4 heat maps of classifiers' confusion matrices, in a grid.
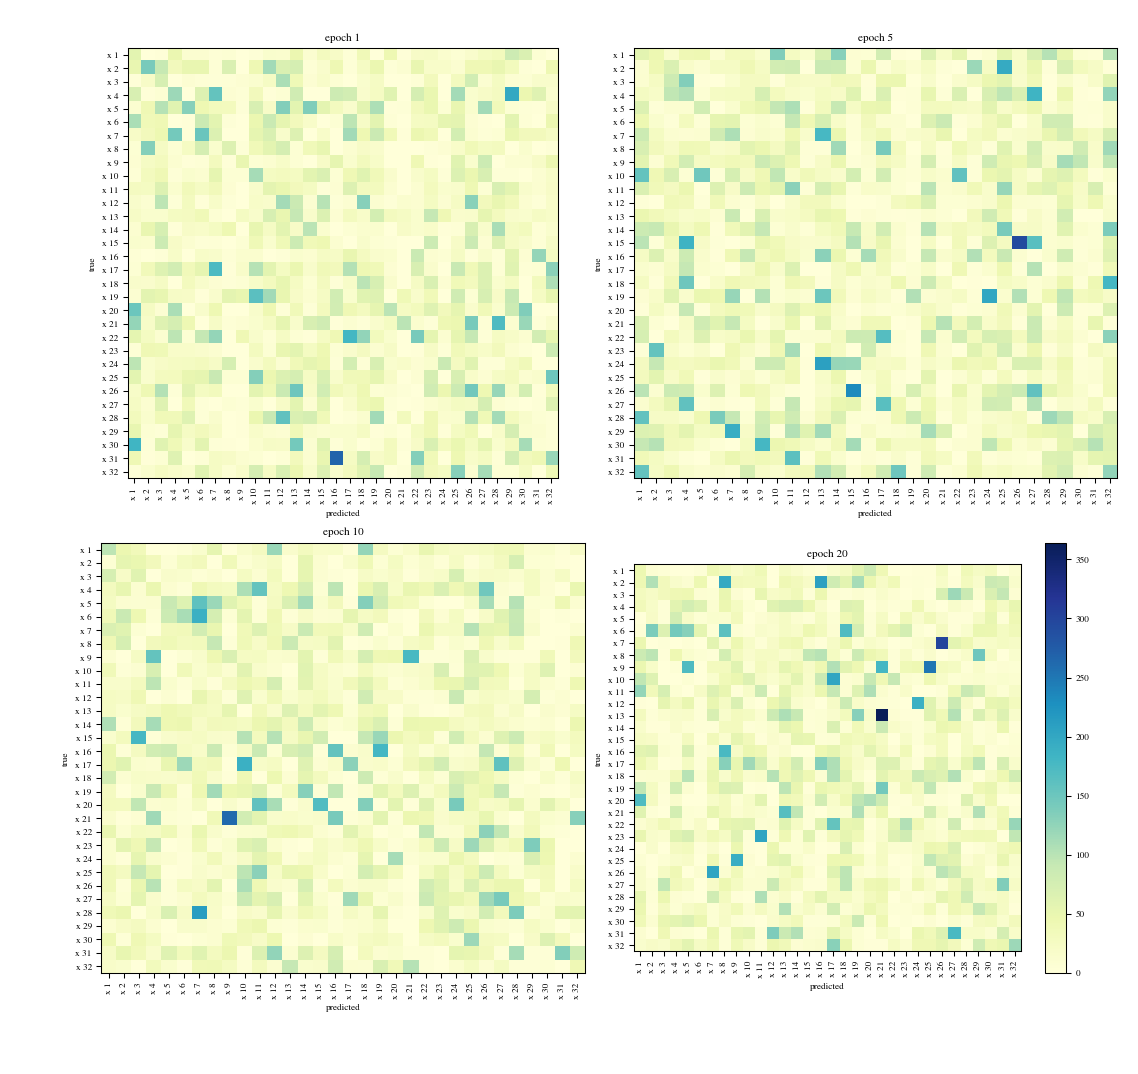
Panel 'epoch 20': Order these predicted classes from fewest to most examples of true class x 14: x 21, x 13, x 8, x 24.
x 24, x 8, x 13, x 21
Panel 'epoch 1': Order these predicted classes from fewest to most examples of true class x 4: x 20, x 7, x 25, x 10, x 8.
x 8, x 10, x 20, x 25, x 7
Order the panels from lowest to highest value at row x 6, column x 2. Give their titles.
epoch 5, epoch 1, epoch 10, epoch 20
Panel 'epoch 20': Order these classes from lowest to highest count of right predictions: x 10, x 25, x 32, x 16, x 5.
x 5, x 16, x 10, x 25, x 32
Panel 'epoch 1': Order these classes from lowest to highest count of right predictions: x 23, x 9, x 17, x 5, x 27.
x 23, x 9, x 27, x 17, x 5
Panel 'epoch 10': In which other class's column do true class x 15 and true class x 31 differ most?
x 3
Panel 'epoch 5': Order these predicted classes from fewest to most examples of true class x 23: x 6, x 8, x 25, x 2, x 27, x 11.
x 6, x 8, x 27, x 25, x 11, x 2
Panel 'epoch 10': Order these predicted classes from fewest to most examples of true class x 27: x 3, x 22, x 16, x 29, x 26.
x 16, x 29, x 3, x 22, x 26
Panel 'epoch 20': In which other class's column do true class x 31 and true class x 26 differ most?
x 7
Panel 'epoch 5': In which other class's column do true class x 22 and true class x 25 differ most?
x 17
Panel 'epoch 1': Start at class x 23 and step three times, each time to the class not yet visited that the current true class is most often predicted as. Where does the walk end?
x 10
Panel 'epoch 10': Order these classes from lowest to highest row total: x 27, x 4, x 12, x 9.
x 12, x 9, x 27, x 4
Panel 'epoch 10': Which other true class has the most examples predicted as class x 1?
x 14
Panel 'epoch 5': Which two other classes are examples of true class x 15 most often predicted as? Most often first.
x 26, x 4
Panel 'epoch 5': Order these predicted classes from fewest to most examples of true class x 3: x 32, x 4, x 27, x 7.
x 7, x 27, x 32, x 4
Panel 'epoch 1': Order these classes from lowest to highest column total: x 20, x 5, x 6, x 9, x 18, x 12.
x 9, x 20, x 5, x 6, x 18, x 12
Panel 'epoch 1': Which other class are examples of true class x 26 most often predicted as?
x 13
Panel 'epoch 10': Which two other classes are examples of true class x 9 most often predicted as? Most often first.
x 21, x 4
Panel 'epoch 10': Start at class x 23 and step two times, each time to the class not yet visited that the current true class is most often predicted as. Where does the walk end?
x 24
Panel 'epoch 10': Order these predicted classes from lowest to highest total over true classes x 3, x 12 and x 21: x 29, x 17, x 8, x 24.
x 17, x 8, x 29, x 24
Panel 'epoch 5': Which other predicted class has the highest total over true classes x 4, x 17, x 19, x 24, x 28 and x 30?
x 9
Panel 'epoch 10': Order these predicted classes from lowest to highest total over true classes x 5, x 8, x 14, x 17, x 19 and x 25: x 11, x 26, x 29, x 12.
x 29, x 12, x 11, x 26
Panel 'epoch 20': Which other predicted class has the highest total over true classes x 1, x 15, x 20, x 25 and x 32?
x 9
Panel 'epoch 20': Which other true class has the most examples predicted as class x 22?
x 10
